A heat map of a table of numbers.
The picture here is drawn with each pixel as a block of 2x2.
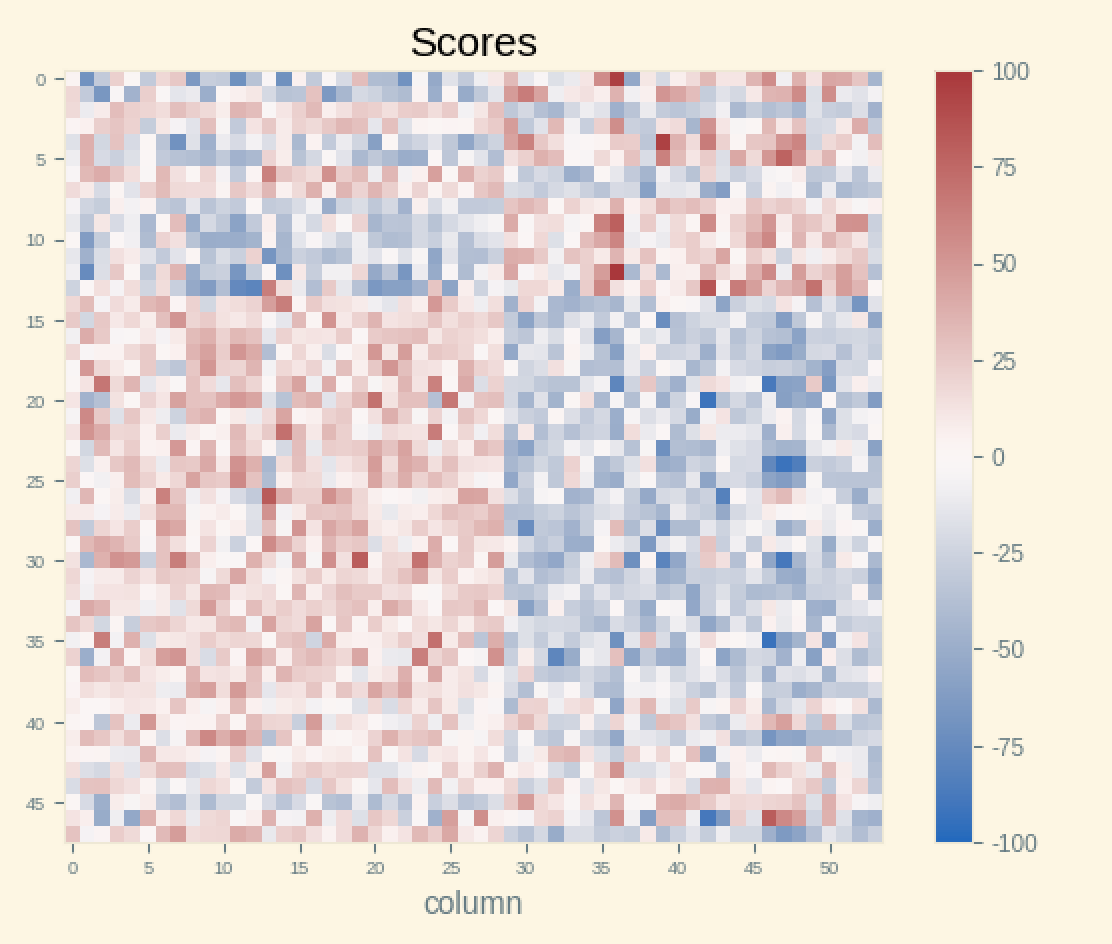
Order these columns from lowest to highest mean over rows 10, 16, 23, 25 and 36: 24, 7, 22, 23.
24, 22, 23, 7
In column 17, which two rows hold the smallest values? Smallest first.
1, 8
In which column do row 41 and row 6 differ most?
13
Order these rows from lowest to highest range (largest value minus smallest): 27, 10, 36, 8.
8, 27, 10, 36
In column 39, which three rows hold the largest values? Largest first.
4, 5, 1
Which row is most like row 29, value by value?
6
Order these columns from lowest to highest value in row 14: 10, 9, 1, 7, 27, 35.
35, 9, 27, 7, 10, 1
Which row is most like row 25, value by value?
17
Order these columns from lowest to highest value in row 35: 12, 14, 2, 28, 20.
20, 12, 14, 28, 2
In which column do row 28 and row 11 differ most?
30
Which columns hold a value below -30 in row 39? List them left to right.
29, 36, 46, 53
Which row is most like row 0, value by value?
12
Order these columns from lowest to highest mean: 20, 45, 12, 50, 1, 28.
50, 45, 1, 20, 12, 28
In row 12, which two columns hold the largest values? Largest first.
36, 46
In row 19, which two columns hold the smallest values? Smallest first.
46, 36
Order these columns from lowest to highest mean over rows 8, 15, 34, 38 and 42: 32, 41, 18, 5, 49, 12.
49, 32, 41, 12, 18, 5
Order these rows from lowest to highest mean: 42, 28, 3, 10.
10, 28, 42, 3
